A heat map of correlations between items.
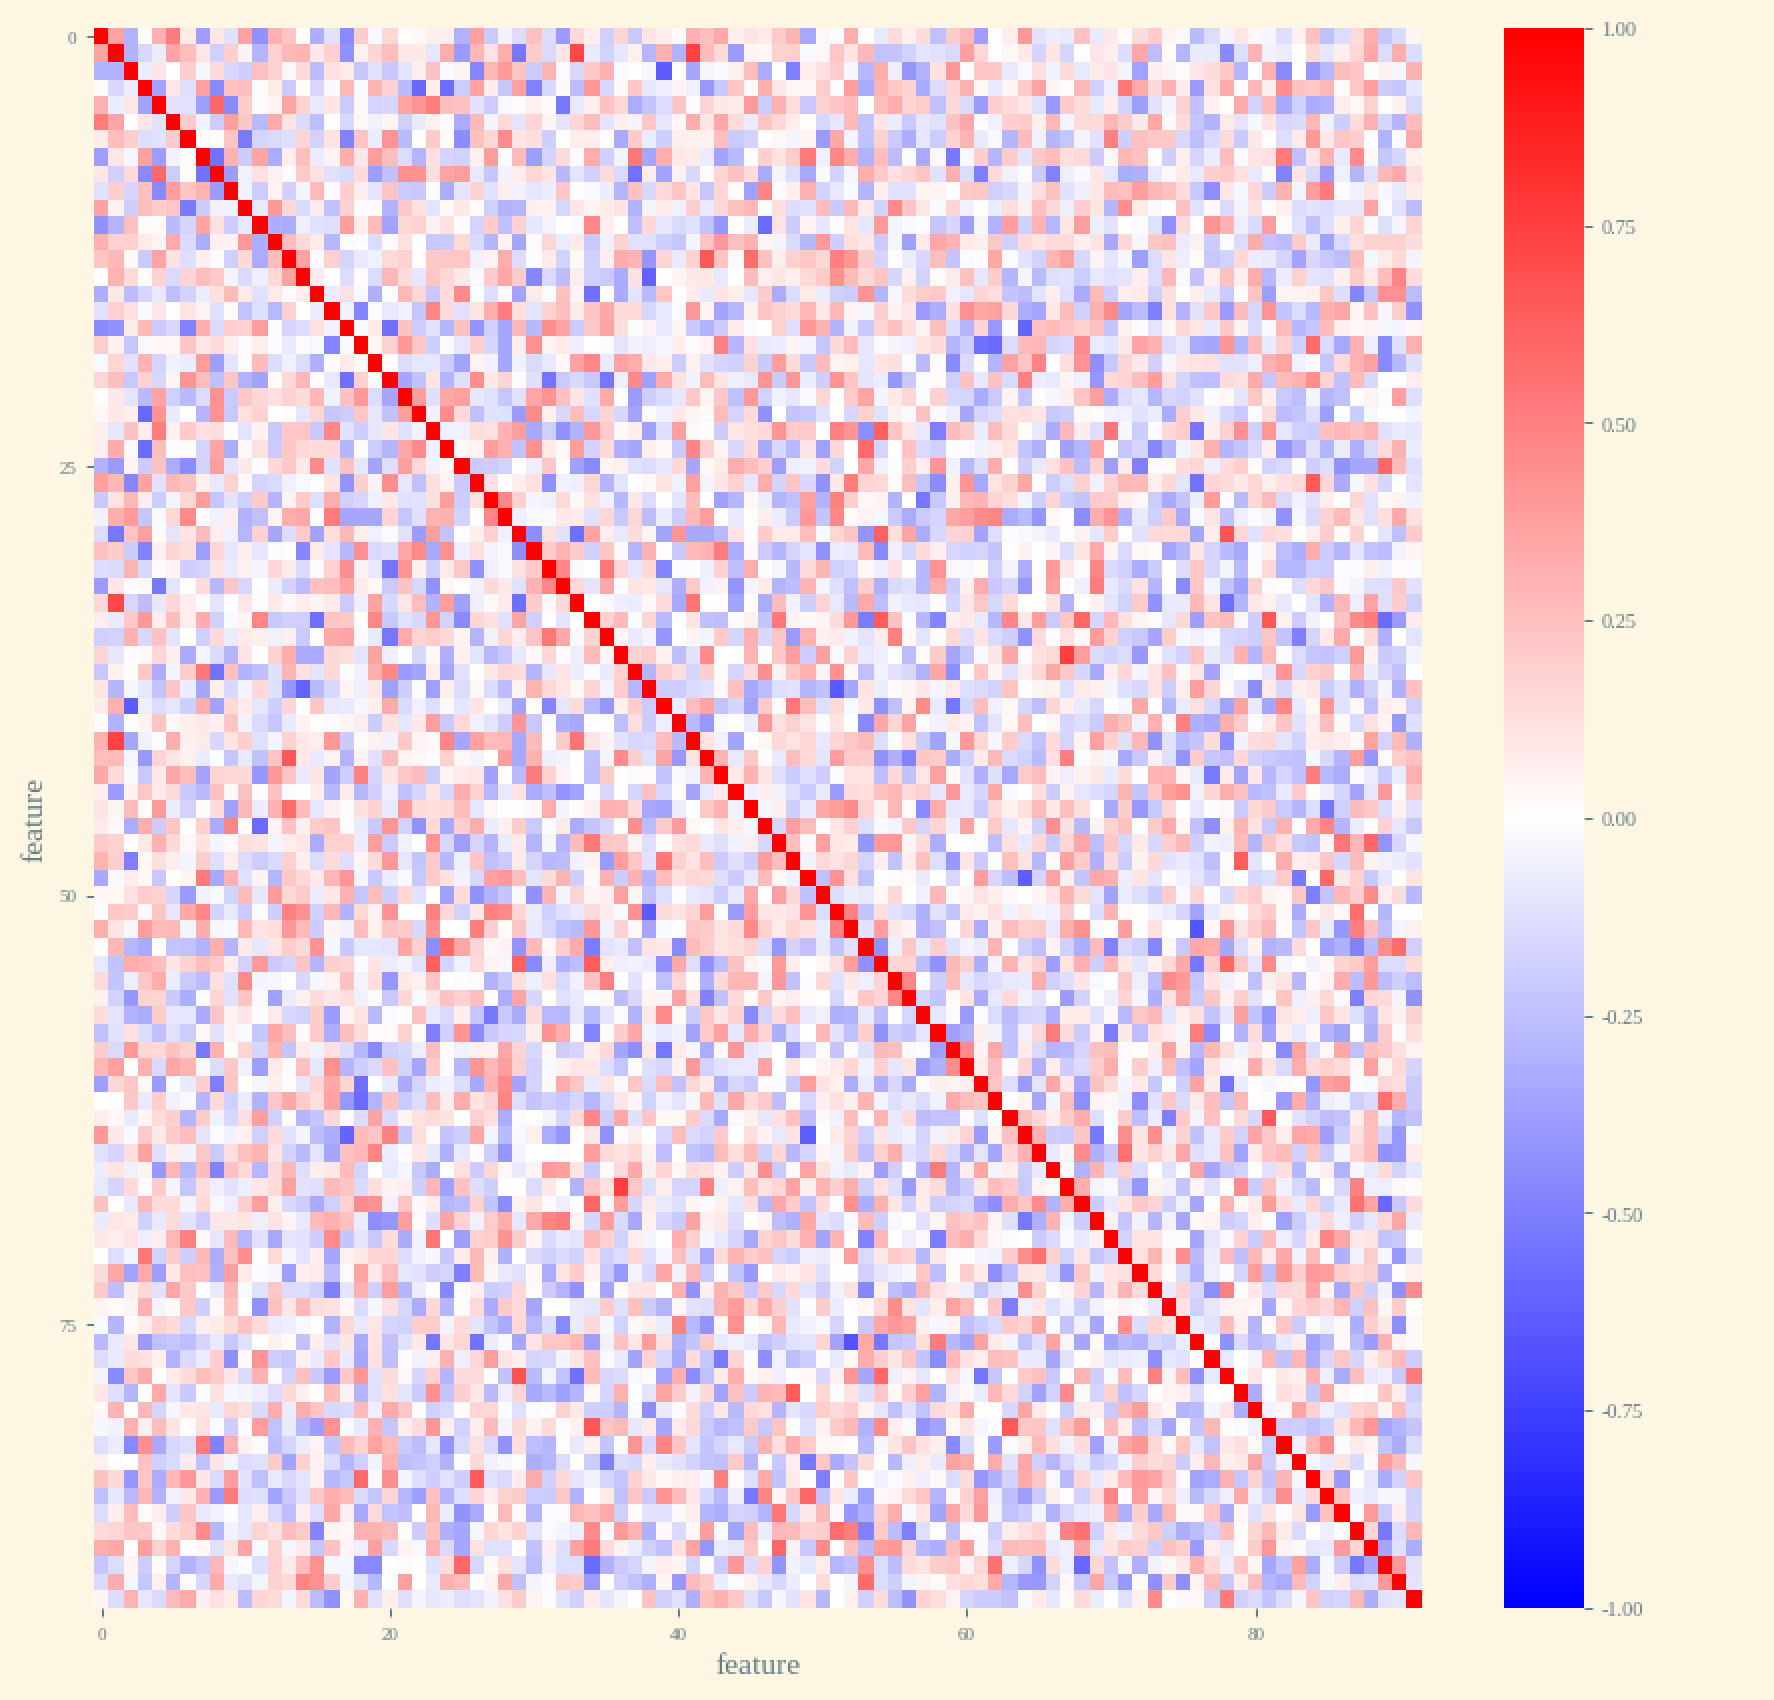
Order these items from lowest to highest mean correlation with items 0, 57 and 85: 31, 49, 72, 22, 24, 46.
31, 24, 22, 49, 46, 72
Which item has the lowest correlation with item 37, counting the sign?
8
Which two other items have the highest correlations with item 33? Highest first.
1, 41
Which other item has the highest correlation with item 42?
13
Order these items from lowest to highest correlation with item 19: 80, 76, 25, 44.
25, 44, 80, 76
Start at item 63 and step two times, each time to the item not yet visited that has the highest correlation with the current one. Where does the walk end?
34
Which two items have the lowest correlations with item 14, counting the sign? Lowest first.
38, 30
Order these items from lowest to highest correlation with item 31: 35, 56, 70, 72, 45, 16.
72, 70, 56, 16, 45, 35
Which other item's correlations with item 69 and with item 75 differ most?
32
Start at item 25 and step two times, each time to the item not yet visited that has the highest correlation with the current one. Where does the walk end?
62
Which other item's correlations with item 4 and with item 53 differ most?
23
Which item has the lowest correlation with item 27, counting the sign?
57
